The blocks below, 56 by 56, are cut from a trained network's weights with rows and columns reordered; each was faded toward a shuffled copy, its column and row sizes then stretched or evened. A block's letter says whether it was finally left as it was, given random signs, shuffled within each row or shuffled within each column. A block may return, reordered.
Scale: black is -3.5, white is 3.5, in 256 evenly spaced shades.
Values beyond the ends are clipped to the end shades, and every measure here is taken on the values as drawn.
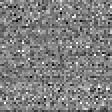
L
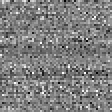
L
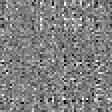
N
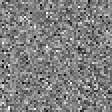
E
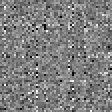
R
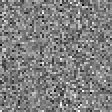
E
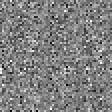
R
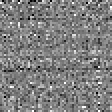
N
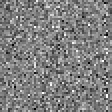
E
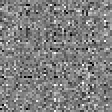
N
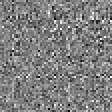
N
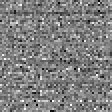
L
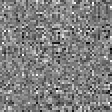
N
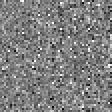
E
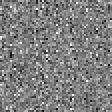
E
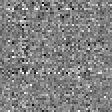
R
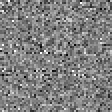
L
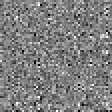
N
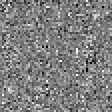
E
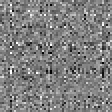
N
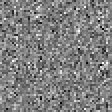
E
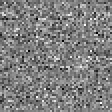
L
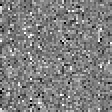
E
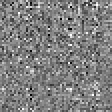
R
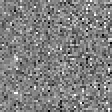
E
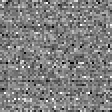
L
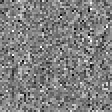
E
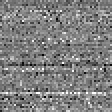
L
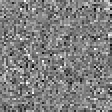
R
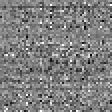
N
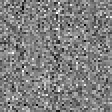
E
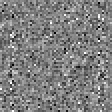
E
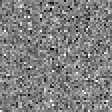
E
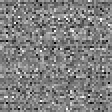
N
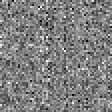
E
